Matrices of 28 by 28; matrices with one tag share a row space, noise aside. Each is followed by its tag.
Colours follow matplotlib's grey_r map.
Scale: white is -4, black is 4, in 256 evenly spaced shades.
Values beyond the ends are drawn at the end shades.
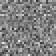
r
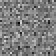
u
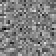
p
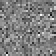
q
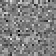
u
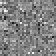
p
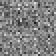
u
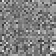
q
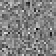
r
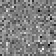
q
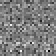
u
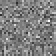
q
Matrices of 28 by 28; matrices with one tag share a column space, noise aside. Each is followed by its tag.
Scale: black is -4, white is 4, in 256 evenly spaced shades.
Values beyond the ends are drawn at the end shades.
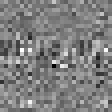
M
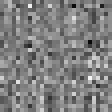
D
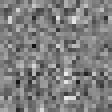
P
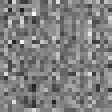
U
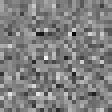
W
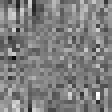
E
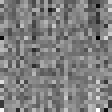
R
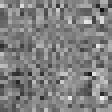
P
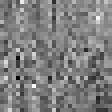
D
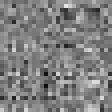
P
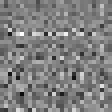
W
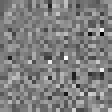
W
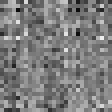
R
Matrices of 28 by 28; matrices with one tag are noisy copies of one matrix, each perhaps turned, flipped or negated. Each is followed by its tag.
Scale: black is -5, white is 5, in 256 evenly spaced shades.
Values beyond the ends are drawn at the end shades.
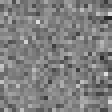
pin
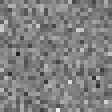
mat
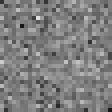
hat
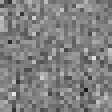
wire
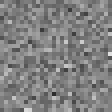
mat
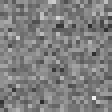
wire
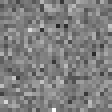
mat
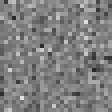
wire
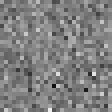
hat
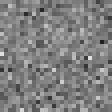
mat
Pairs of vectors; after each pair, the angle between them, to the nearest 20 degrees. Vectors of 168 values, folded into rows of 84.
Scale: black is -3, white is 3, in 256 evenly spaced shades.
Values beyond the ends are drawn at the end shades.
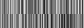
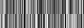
120 degrees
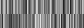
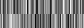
160 degrees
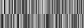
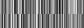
80 degrees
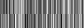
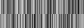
80 degrees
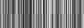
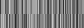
100 degrees
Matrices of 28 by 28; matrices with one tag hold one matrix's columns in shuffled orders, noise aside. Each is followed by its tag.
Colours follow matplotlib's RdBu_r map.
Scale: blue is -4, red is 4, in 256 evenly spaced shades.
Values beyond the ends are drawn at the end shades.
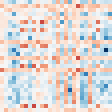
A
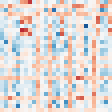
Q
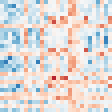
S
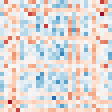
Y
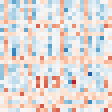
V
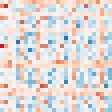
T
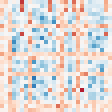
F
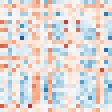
A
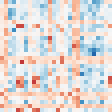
V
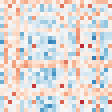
T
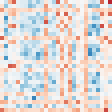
Y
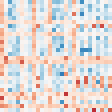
V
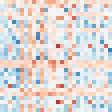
T
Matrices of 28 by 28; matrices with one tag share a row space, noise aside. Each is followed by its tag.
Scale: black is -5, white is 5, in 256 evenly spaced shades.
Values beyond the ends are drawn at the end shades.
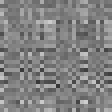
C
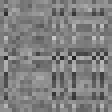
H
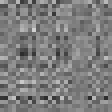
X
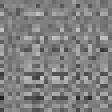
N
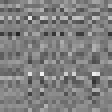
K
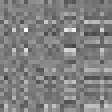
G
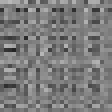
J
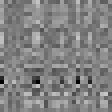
N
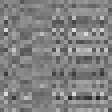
H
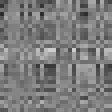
C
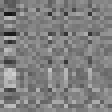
J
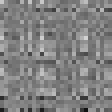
C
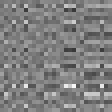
G
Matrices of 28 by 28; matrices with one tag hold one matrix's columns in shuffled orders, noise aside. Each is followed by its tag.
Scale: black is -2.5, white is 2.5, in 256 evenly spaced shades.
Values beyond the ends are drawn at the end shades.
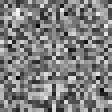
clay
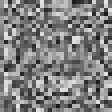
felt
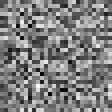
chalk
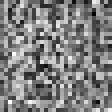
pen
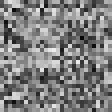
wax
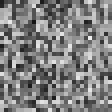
pen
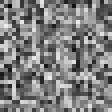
pen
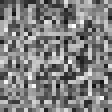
pen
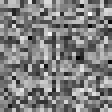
felt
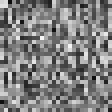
pen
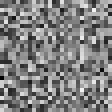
felt
